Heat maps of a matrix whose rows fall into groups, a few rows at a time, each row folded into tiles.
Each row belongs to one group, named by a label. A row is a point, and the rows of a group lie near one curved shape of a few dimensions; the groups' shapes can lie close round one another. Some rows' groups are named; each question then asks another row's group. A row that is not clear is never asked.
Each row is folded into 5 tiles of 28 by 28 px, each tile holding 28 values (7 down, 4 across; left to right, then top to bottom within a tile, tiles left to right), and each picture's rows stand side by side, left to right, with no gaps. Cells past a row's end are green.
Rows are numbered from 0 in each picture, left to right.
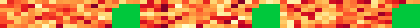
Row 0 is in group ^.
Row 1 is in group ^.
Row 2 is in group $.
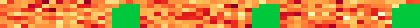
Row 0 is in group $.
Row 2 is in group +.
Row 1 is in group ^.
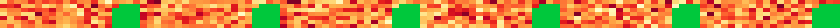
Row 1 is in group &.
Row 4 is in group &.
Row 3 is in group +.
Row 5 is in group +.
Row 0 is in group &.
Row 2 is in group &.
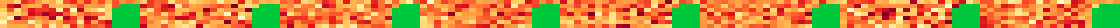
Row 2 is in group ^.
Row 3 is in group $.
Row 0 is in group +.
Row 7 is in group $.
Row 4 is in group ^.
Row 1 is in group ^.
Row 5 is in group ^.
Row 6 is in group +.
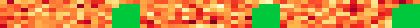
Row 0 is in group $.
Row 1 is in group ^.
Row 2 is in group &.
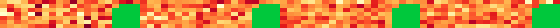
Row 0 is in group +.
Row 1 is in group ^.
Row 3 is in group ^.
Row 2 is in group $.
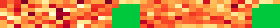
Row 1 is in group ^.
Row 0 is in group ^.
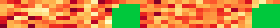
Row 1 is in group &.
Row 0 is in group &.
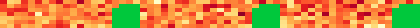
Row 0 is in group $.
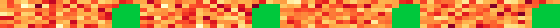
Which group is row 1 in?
+
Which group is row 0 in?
+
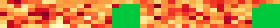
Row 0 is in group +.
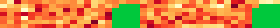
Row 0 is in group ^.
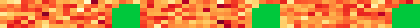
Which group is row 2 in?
$
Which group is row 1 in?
$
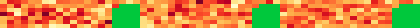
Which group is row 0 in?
+
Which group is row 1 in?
$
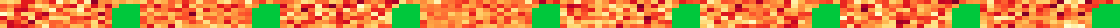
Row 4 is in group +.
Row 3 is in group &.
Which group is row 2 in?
^
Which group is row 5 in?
$
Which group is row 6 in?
^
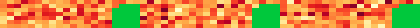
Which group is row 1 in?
$
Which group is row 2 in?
$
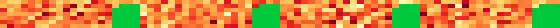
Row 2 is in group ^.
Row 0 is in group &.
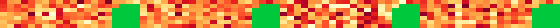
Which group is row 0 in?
^
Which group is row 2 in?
+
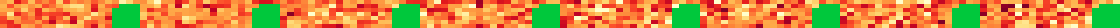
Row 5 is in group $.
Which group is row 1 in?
&
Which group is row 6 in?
$
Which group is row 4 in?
&
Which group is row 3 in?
$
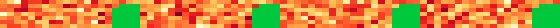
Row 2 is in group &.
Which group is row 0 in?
&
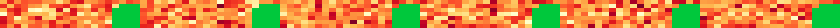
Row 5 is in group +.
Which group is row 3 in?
&
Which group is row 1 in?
$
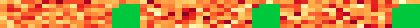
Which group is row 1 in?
+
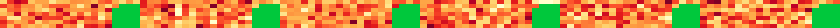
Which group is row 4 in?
^
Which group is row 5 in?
&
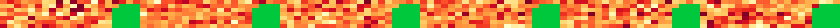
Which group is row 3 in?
$
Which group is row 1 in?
&
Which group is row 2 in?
$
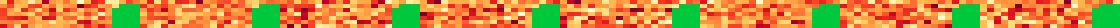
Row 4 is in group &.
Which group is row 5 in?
$
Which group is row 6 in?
^
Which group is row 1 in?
$
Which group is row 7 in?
$
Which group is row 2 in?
^
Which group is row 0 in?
$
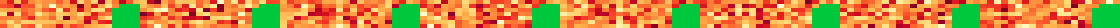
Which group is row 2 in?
+
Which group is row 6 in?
$
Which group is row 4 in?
+
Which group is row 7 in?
^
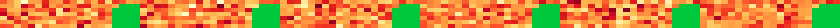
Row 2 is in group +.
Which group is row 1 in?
+
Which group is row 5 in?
+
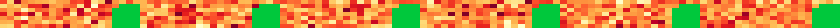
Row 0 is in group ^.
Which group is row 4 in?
$
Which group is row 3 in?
$
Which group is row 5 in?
&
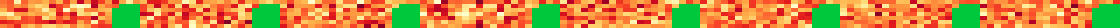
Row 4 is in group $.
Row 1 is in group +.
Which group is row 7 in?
&
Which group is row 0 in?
^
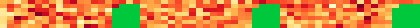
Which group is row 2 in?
+
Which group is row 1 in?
&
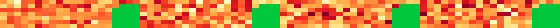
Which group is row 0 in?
&
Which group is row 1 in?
&
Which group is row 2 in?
+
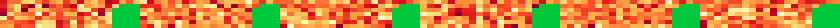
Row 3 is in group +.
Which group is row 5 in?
&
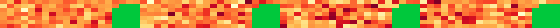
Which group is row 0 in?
^
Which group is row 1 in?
$
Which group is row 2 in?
^
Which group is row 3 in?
&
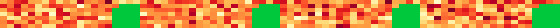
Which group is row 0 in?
^
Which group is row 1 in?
&
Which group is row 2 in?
^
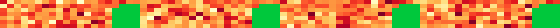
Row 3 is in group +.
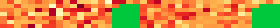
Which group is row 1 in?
&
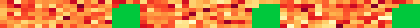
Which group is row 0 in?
+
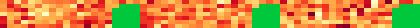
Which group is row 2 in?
^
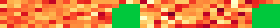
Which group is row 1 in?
$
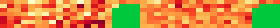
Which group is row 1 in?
&
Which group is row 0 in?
$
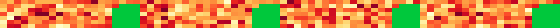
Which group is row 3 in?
+
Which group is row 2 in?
&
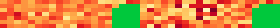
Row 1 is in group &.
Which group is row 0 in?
+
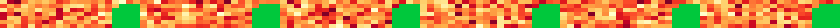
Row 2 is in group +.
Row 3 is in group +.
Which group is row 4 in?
^
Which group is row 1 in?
$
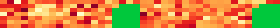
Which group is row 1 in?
+
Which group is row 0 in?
$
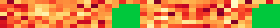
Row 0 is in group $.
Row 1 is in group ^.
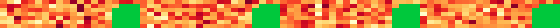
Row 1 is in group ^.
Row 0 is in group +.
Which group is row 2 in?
^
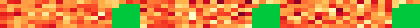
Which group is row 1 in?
^
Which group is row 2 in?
&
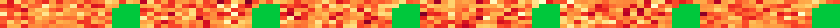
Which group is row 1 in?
^
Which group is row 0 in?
$
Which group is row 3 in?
+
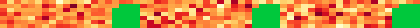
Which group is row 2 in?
+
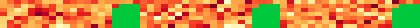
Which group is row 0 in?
+
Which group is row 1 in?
$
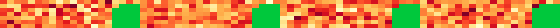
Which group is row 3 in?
+
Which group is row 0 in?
&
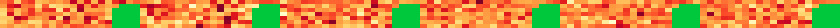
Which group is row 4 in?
$
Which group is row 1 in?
+
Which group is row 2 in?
&
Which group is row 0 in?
+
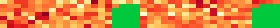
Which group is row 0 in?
&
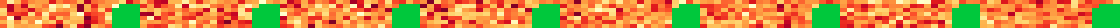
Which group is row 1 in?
+
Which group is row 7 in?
$
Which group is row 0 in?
+
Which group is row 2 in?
&
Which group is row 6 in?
$
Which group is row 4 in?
&
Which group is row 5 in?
+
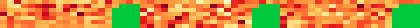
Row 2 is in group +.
